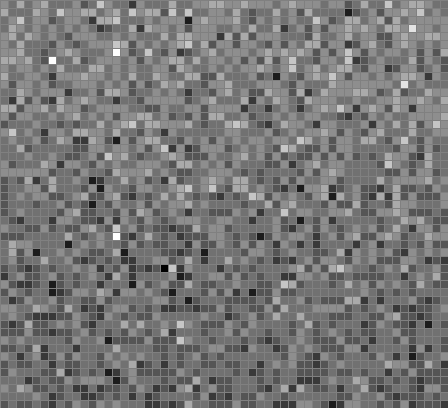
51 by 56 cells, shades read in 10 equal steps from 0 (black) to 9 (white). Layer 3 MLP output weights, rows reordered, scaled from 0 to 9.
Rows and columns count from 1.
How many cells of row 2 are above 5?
16
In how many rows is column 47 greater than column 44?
15
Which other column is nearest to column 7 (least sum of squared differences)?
4
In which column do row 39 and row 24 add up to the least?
13
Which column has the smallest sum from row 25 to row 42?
7
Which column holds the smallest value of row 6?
44
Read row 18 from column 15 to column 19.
1 5 3 5 6
